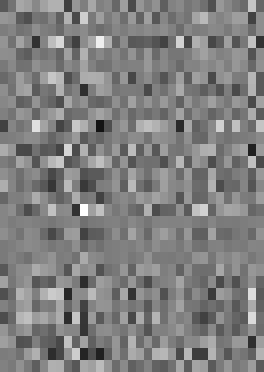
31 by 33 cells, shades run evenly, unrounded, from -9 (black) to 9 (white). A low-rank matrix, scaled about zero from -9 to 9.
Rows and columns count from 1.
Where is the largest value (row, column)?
18, 11
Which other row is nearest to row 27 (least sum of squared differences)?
1
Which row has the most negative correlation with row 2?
27
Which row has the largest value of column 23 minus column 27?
4
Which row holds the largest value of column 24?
30
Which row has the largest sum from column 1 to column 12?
25
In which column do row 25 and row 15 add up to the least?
9
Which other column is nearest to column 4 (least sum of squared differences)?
3
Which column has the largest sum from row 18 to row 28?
32
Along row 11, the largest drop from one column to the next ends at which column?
13
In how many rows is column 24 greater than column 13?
15
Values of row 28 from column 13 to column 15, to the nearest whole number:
1 1 0
